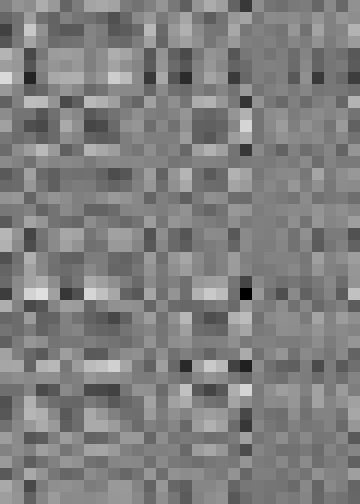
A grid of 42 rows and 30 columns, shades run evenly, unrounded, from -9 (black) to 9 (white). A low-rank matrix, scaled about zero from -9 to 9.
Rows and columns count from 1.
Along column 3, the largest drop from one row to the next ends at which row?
26
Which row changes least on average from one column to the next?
14
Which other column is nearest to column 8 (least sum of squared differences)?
4
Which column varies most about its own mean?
21
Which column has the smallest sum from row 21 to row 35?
1
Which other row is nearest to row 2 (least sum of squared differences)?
16
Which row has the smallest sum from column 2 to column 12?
33
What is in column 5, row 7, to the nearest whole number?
3
